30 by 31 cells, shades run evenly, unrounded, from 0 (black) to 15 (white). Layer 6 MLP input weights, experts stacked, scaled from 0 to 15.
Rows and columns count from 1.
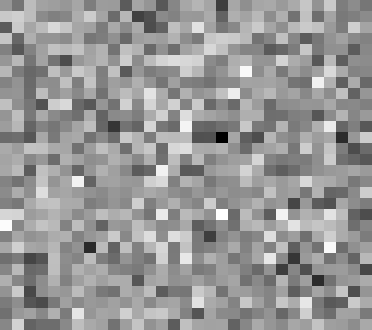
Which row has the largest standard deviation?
13
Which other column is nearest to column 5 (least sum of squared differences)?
6
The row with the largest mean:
20
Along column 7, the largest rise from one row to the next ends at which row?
17
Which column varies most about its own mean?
19
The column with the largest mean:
16
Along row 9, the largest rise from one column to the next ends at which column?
4
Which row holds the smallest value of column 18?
22
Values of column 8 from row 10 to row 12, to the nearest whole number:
5 10 11
